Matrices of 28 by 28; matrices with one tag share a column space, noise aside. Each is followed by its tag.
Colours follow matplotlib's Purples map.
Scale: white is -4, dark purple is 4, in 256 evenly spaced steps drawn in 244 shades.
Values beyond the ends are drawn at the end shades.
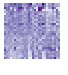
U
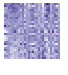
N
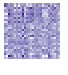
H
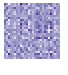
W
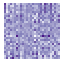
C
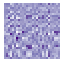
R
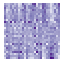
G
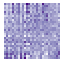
C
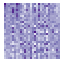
N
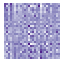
N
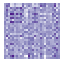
H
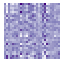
C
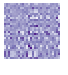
R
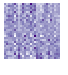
C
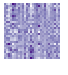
N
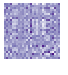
W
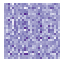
W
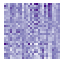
N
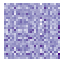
W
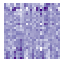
U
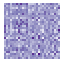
W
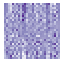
C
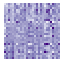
G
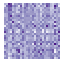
N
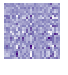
R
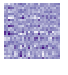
R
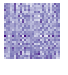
C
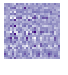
R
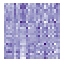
G
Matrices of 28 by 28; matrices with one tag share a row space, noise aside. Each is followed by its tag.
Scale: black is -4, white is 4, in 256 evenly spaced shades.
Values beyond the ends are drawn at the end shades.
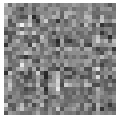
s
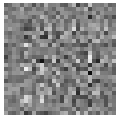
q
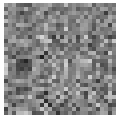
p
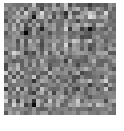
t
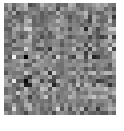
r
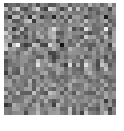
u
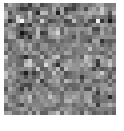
s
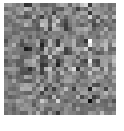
q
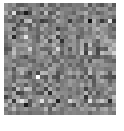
r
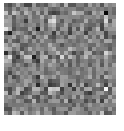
u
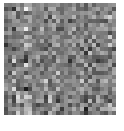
r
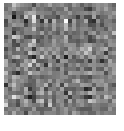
t
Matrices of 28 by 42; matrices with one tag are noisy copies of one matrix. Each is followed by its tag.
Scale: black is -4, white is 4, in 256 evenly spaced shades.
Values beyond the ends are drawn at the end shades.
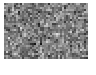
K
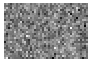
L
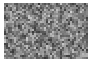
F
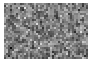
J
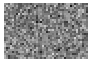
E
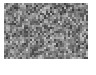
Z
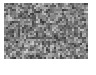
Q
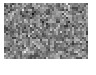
Q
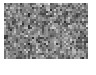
L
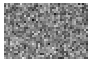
Z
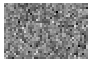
E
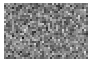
E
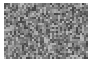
Z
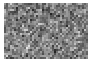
E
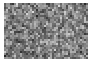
J
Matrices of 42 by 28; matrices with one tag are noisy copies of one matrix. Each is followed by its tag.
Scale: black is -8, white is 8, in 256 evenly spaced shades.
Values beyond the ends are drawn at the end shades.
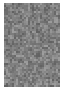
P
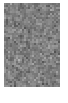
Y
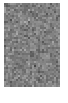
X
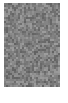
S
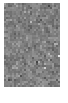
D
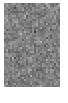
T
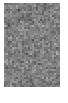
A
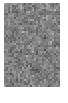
T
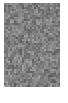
Y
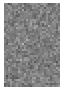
S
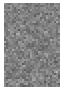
S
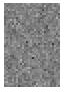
D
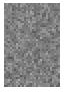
S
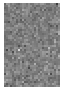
P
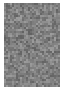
Y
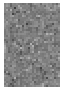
T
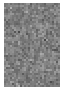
A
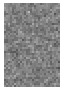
T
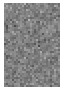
S
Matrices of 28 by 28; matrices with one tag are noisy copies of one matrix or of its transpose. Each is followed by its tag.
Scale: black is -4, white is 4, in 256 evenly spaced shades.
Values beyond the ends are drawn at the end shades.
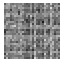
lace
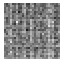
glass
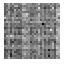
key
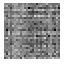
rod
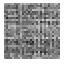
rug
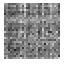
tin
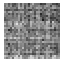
key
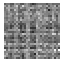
lace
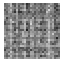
glass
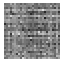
rod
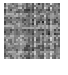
lace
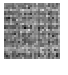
glass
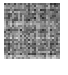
key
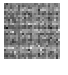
glass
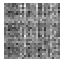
tin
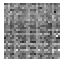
lace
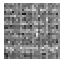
glass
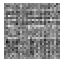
rug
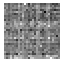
key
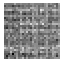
glass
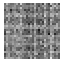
lace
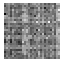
key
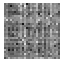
tin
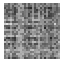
tin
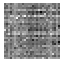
rod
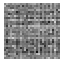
rug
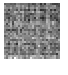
key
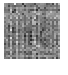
rod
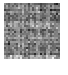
key
